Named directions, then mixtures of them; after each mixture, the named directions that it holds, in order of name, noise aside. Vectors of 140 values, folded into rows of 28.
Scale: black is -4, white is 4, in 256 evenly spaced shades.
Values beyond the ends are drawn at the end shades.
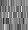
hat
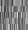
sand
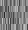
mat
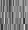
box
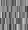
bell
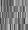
box, sand.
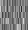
bell, hat.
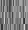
box.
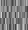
bell.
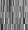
box.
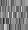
bell, hat.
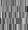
bell.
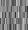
bell.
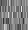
hat.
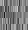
mat.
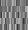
bell.
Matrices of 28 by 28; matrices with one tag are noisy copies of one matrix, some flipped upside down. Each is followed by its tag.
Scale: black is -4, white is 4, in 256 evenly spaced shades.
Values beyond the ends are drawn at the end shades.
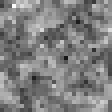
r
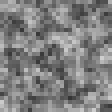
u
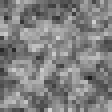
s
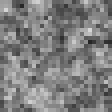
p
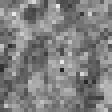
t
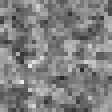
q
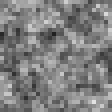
r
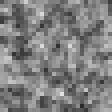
q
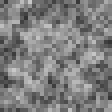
s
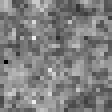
p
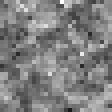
r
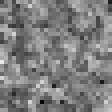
q
